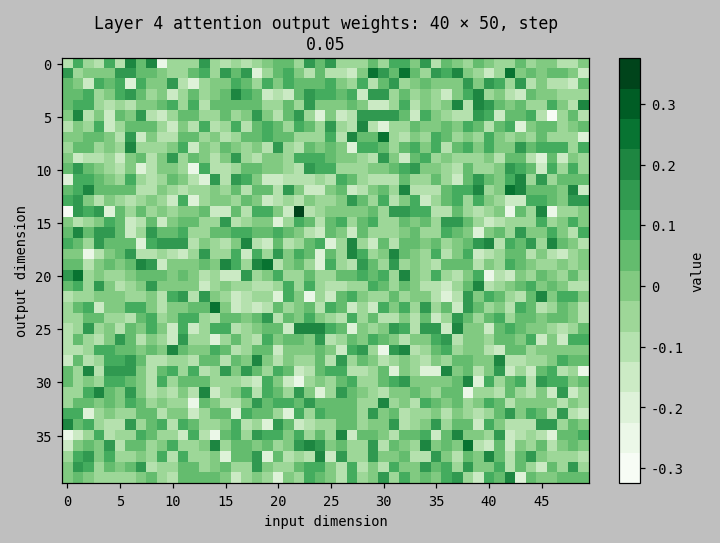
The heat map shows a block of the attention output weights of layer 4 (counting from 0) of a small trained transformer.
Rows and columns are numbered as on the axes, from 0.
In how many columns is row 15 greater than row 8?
15
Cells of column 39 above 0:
12
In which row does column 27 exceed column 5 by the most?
7
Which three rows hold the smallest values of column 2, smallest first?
18, 33, 2
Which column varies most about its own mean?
42
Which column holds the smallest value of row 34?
19
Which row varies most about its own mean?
14
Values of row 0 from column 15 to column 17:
-0.1 -0.05 -0.1
